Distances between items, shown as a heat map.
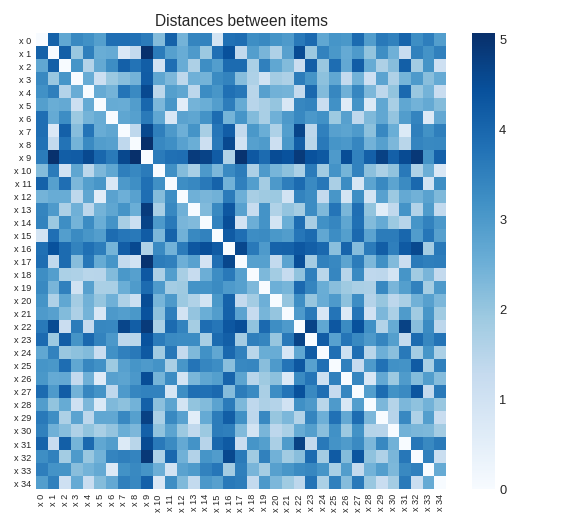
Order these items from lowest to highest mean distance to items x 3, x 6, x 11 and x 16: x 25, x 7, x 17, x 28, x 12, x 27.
x 27, x 25, x 28, x 12, x 7, x 17
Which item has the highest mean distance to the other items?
x 9
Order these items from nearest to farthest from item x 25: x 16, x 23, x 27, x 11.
x 27, x 11, x 16, x 23
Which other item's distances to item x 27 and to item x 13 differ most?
x 29
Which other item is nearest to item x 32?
x 34
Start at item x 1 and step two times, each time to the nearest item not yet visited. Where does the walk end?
x 31
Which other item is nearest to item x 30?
x 18
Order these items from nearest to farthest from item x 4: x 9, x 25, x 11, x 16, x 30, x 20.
x 30, x 20, x 11, x 25, x 16, x 9
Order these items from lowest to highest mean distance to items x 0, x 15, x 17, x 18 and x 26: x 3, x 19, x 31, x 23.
x 3, x 19, x 31, x 23
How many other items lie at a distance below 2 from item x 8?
7
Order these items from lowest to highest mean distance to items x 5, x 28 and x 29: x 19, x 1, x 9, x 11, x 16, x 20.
x 20, x 19, x 1, x 11, x 16, x 9
